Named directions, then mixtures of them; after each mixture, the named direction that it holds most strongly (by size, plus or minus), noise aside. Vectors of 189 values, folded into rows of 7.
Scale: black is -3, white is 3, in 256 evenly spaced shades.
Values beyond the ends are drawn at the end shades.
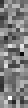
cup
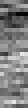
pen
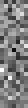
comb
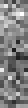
comb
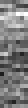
pen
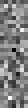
comb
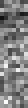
cup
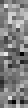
cup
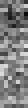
pen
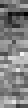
pen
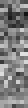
pen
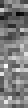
pen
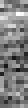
pen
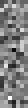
cup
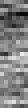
pen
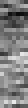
pen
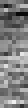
pen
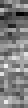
pen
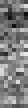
pen
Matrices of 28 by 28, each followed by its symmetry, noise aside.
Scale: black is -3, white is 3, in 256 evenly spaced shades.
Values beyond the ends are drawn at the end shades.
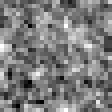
symmetric across the other diagonal.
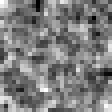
symmetric across the other diagonal.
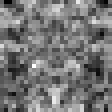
mirrored left to right.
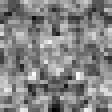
mirrored left to right.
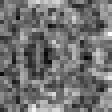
mirrored top to bottom.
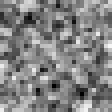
same after a half turn.
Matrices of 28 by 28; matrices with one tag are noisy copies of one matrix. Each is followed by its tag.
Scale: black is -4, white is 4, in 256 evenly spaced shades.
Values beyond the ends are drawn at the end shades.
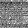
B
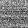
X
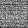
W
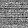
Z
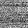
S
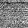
B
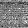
B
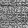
S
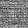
Z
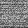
W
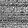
S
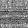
X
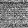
B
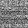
X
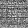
Z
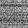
S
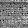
B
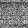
B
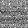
X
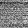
B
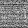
W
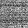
S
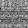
X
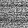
S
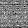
W
